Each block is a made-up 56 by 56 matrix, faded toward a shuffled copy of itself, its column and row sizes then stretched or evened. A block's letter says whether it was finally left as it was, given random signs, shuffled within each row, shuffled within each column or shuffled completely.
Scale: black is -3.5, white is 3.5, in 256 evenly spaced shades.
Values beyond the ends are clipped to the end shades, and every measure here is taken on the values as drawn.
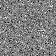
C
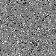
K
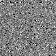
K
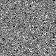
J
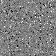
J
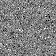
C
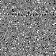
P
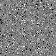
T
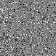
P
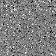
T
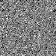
T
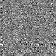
P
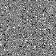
P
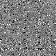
T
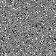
J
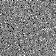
K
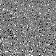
T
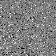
K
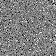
C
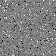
C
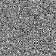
P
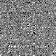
P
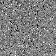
J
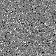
K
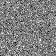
C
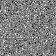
K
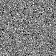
C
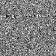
P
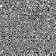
P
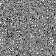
J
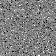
C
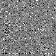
P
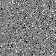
J
